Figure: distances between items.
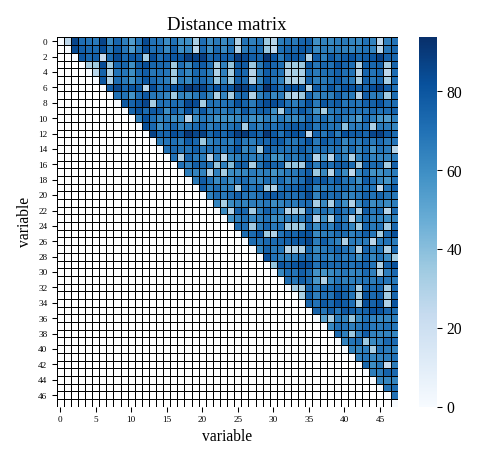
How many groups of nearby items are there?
10
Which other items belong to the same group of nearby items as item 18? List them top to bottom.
10
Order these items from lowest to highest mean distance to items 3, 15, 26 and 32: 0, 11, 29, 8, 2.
11, 0, 8, 29, 2
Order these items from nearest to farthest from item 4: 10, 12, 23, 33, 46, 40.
46, 33, 10, 23, 40, 12
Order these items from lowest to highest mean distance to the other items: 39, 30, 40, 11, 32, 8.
32, 30, 40, 11, 39, 8
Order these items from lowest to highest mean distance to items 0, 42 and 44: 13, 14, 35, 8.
14, 13, 8, 35
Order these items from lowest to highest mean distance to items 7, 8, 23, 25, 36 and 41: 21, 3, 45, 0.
21, 0, 45, 3
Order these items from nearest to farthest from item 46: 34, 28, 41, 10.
34, 10, 28, 41
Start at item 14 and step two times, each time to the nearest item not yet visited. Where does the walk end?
28
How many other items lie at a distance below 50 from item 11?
3
